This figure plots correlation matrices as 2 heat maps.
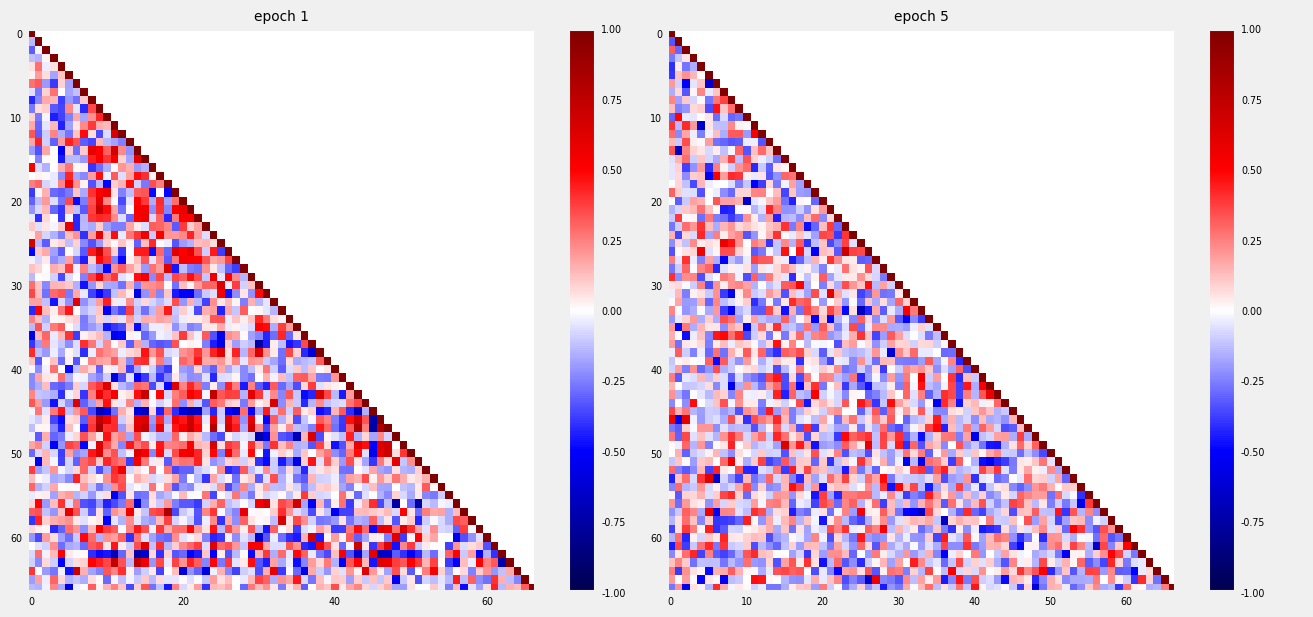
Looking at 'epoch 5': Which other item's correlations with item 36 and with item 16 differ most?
58
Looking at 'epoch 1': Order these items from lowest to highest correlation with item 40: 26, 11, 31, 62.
26, 11, 62, 31
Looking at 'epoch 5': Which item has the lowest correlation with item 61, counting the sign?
56
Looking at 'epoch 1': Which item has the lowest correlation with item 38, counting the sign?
37
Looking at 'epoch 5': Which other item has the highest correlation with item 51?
8
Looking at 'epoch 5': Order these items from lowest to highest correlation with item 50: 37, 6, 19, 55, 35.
55, 37, 35, 6, 19
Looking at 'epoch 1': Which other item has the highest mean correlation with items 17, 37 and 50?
14
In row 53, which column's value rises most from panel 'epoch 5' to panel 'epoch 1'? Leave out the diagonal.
6
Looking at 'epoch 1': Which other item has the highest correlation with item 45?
62
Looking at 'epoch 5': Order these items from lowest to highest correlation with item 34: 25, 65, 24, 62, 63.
24, 63, 65, 62, 25
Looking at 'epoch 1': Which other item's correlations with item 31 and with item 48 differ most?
56
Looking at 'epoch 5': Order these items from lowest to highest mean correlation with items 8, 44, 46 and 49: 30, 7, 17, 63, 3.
63, 3, 7, 30, 17
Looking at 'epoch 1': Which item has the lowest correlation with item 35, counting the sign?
48
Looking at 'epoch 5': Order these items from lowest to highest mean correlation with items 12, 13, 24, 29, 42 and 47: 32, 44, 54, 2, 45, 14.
54, 32, 44, 45, 2, 14
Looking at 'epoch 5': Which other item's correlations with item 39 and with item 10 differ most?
38
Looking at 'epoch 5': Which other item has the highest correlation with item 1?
10
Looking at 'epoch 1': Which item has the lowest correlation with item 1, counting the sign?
51
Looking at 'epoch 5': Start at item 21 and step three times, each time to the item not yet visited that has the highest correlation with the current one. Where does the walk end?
41
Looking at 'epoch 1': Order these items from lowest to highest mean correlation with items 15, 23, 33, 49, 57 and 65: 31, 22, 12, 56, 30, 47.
12, 31, 22, 56, 30, 47
